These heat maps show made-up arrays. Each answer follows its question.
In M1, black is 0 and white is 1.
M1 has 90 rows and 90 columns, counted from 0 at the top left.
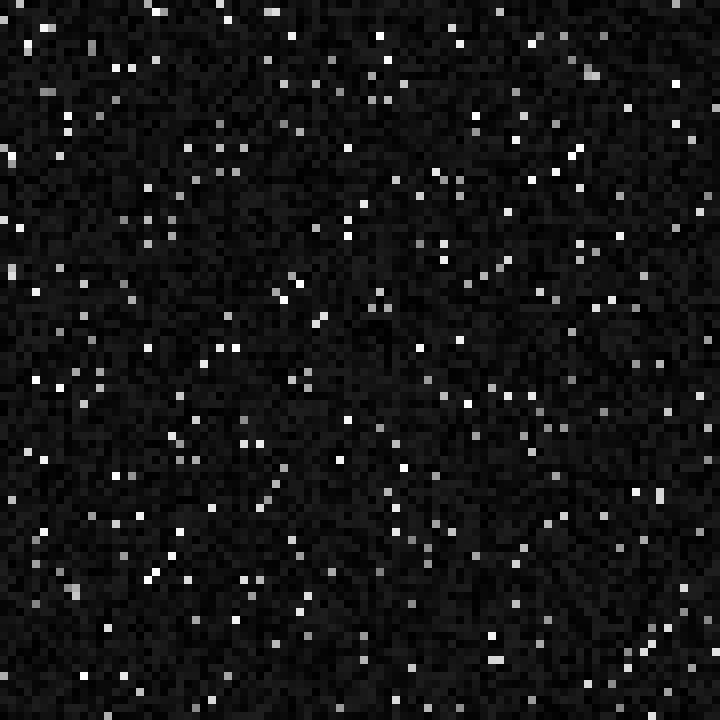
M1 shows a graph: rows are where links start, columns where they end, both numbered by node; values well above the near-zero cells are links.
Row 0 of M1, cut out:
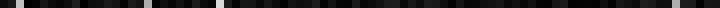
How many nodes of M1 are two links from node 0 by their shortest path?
8
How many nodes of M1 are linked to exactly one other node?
5
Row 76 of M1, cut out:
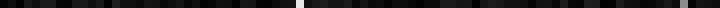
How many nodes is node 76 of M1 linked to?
2
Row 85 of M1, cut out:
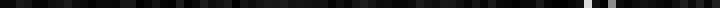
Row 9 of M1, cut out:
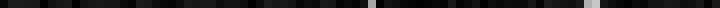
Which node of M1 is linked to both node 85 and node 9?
node 73
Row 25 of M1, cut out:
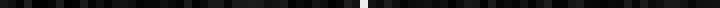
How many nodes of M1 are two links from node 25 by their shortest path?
2
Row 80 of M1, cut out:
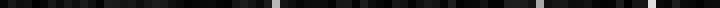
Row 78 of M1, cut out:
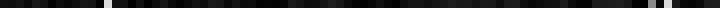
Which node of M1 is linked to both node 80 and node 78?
node 81
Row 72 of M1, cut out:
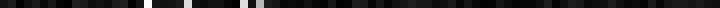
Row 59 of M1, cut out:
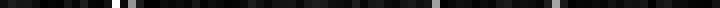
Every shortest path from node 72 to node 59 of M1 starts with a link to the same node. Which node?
node 18
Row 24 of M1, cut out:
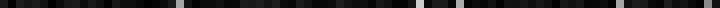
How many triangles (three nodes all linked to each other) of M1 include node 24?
3
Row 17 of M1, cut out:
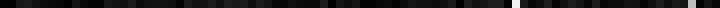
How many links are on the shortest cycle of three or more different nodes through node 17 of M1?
6
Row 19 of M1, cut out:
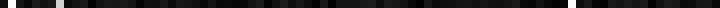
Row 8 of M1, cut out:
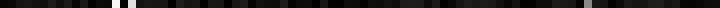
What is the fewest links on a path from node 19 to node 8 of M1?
5
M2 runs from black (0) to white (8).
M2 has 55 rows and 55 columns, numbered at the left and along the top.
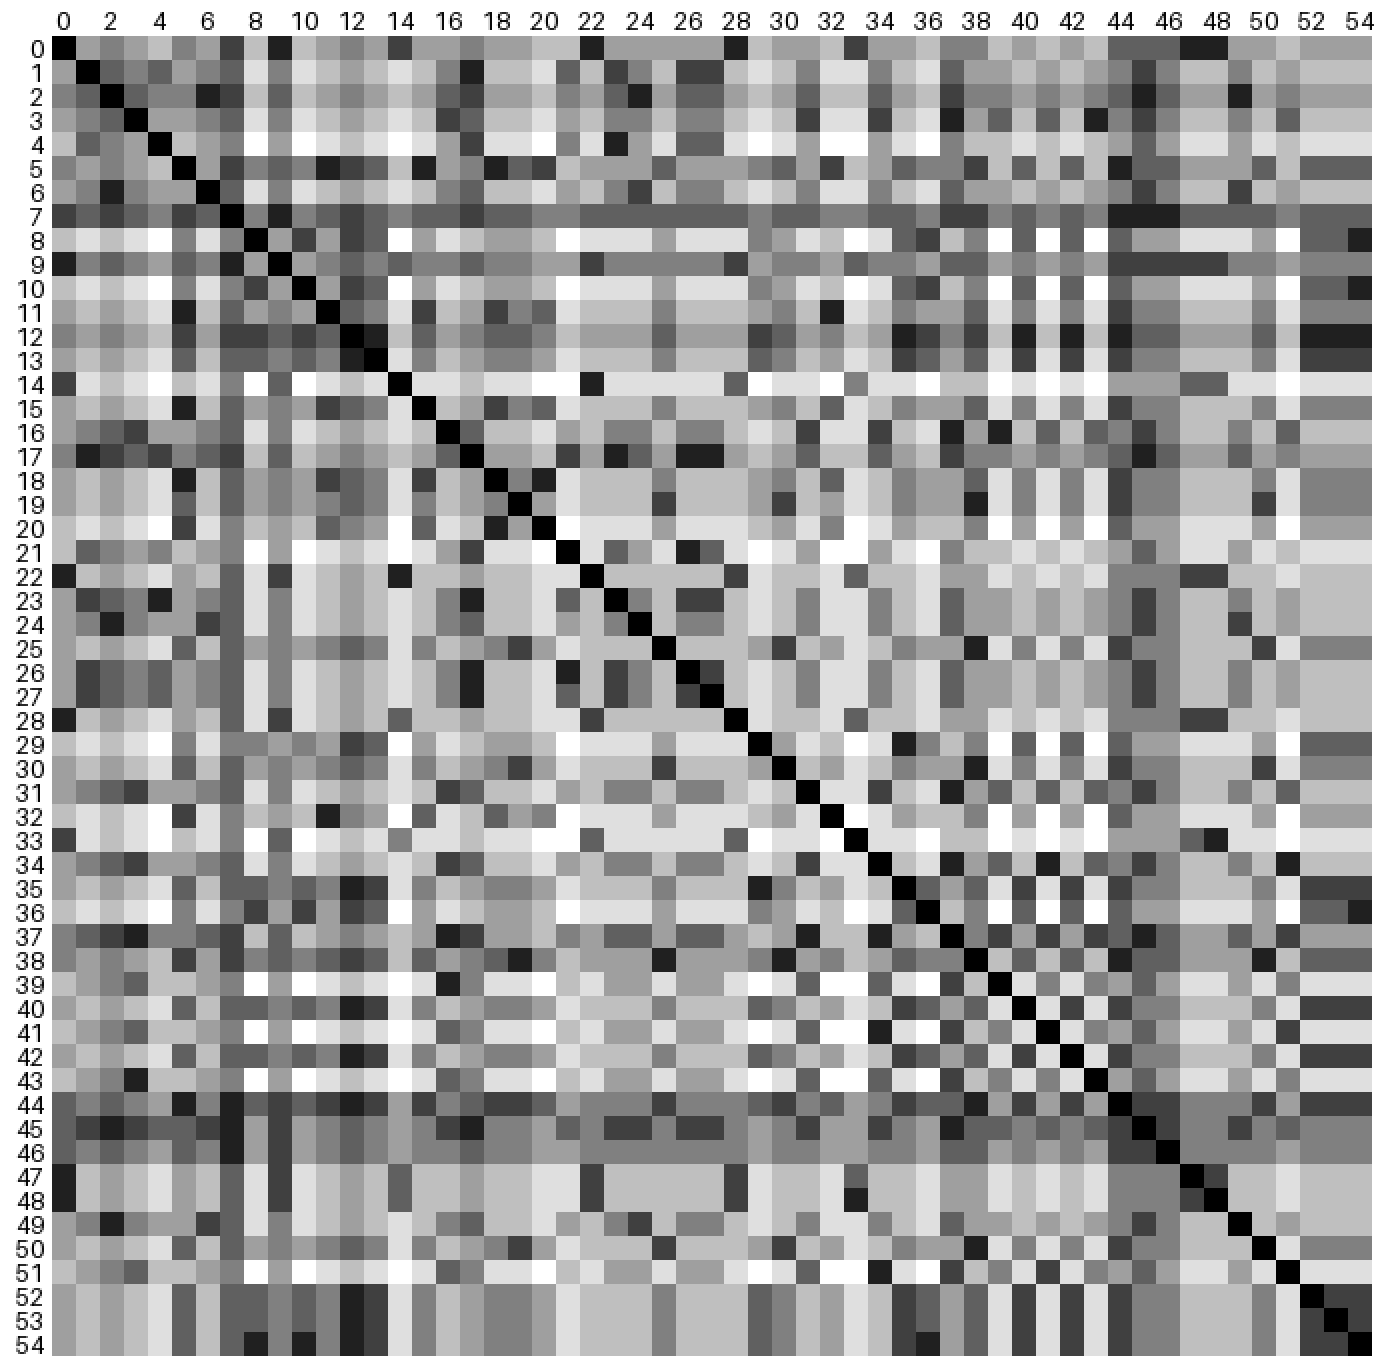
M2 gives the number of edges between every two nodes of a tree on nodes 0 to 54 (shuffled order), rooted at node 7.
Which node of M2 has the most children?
12
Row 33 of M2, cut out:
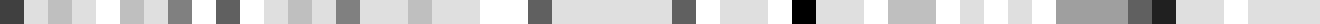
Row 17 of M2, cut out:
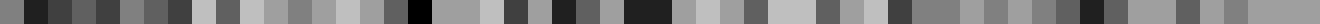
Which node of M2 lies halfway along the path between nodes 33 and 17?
9
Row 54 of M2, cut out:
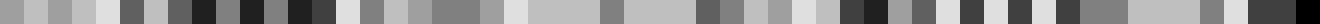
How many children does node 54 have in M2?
3
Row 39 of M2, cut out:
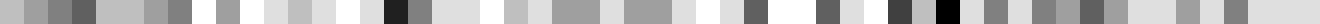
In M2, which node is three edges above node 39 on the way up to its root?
45
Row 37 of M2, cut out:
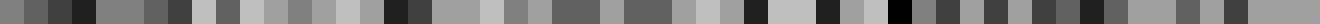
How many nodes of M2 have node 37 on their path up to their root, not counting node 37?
8
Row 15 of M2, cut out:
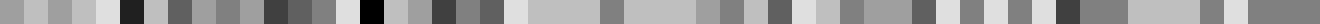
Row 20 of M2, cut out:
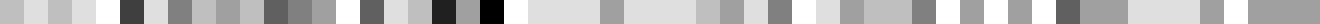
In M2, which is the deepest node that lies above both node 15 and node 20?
5
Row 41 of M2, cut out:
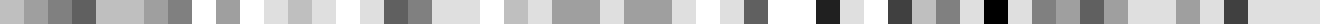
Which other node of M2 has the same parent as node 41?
51
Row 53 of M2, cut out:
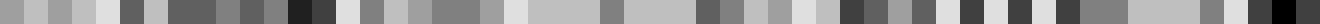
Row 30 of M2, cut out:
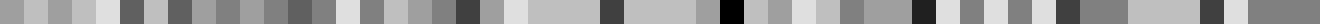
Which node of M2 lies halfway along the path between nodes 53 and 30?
44
